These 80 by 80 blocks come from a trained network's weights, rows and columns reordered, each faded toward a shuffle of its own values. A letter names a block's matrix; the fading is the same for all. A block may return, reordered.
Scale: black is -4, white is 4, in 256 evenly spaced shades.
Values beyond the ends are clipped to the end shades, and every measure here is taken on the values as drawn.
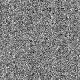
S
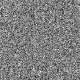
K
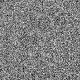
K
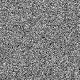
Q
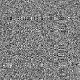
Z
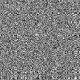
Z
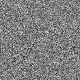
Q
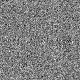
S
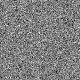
Q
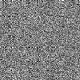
Z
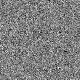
S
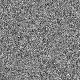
K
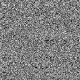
Z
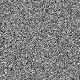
Q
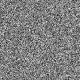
K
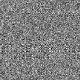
Z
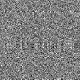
Z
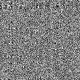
S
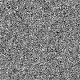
Q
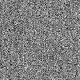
S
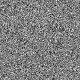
Q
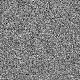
Q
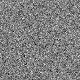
Q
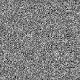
Z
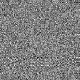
Z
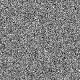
Q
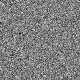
K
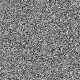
K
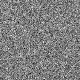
Q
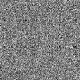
Z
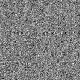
S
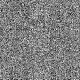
S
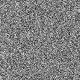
K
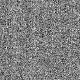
S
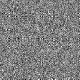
Z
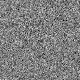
Q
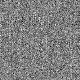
S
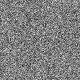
K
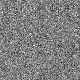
S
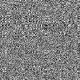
Z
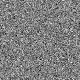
Q
